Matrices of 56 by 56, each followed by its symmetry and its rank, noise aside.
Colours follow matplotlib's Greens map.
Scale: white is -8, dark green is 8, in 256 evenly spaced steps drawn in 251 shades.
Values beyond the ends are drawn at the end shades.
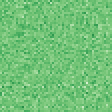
no symmetry, rank eight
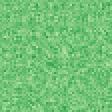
antisymmetric, rank eight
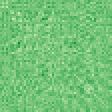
symmetric, rank eight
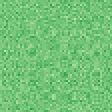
antisymmetric, rank eight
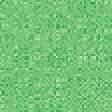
symmetric, rank six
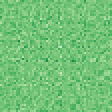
antisymmetric, rank eight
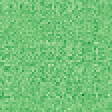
no symmetry, rank eight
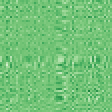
no symmetry, rank four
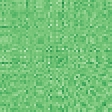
symmetric, rank six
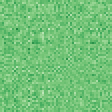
antisymmetric, rank six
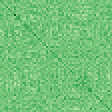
symmetric, rank eight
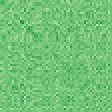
symmetric, rank eight
